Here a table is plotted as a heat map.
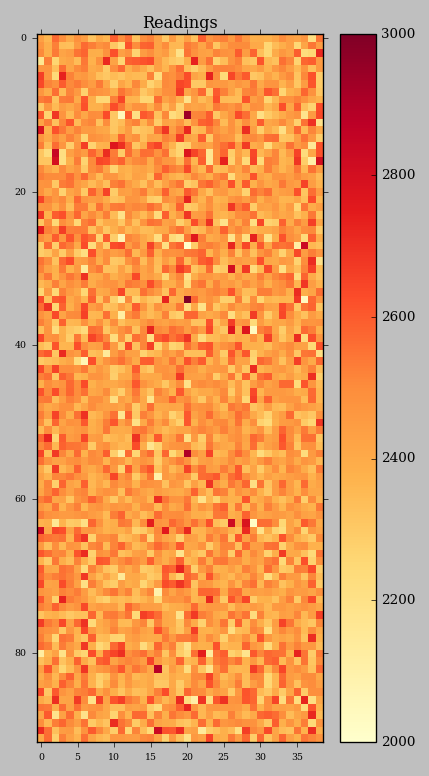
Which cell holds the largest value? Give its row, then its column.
34, 20
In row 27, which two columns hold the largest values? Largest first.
36, 26
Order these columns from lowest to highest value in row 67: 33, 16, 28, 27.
28, 16, 27, 33
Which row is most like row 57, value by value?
72
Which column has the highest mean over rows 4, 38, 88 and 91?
26
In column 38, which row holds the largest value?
16
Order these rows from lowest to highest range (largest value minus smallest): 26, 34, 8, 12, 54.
8, 12, 26, 54, 34
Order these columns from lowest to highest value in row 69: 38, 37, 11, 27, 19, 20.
38, 27, 11, 20, 37, 19
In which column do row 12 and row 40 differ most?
0
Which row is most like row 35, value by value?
52
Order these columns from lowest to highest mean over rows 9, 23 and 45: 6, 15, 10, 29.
15, 10, 29, 6
